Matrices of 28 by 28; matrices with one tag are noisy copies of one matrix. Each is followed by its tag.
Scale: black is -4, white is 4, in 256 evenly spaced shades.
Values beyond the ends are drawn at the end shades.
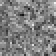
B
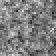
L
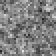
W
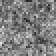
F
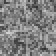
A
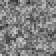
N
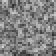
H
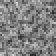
L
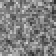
L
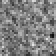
H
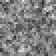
W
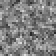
N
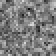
B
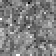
F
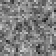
W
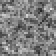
W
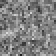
A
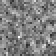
H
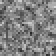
B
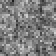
W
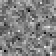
B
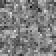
A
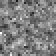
N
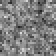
W
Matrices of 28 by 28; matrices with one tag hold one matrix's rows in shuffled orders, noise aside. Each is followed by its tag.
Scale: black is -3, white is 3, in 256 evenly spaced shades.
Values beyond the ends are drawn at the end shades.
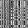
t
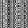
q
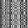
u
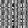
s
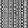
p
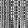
t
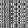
t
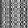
u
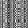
q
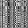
q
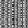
s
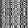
u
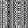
q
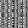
s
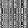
p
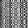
u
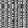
s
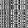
t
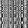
p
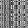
t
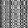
u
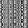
p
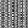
s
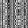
q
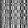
u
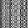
u
